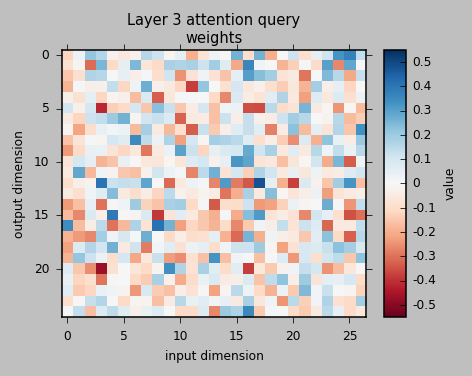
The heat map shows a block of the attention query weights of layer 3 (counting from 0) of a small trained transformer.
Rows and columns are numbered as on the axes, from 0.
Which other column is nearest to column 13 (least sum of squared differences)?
1
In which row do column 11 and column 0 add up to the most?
16
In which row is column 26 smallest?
15
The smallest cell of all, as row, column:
20, 3
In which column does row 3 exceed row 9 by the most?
7
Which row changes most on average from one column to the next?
12
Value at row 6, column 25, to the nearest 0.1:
-0.2
